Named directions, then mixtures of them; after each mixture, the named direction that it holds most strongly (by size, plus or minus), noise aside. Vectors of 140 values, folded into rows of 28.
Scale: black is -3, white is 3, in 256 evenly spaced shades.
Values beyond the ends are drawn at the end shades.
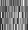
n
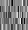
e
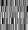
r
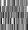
r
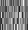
n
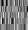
r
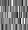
e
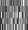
n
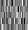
e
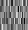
e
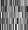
n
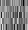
n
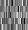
e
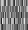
r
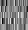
r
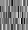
e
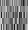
n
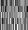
r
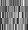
n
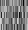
n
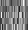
n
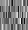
e
